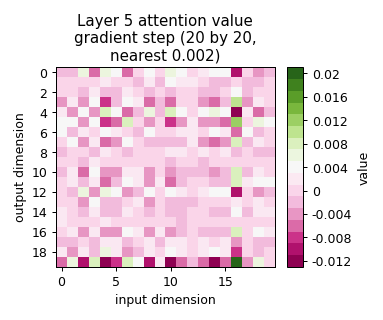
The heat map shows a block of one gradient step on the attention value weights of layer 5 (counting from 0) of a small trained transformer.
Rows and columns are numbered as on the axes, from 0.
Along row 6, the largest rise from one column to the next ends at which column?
17
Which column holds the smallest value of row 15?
11
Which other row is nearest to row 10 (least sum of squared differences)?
16
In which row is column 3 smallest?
0
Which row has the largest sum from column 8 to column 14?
4
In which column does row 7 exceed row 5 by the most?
10
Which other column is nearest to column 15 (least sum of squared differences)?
5
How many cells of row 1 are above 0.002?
1
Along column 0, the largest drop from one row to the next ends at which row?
19
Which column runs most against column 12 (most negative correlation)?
7
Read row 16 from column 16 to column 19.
0.008 0 0.004 0.002
